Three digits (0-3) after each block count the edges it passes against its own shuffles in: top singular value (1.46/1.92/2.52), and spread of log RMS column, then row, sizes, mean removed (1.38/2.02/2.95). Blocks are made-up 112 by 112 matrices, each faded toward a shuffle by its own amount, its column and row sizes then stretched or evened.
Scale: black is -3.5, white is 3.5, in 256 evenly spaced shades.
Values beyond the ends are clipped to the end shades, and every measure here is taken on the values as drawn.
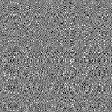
3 2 2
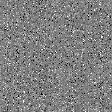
1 2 0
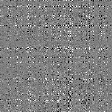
2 3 3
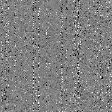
0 3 0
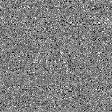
1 0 2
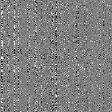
2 3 1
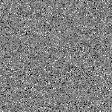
0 1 2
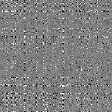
3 3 3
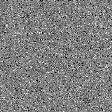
0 0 2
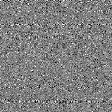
2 0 2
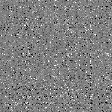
2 1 2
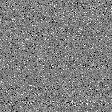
0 0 2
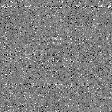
2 1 2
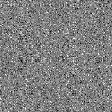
2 1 1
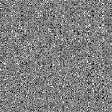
2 2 2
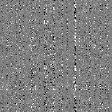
1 3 2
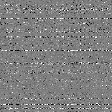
3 1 3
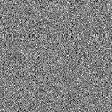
2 1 0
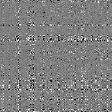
3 3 3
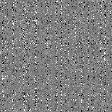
1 3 1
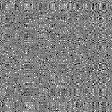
3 1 1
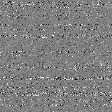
0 0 3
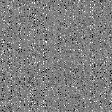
0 3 0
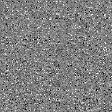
1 2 2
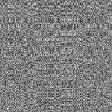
3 2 1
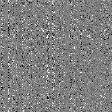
0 3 2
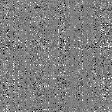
0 3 2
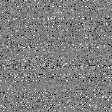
0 0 3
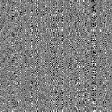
3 3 1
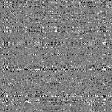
3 1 3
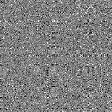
2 1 2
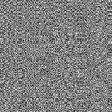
3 1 1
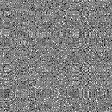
3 1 0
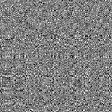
3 1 2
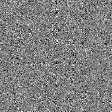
0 2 2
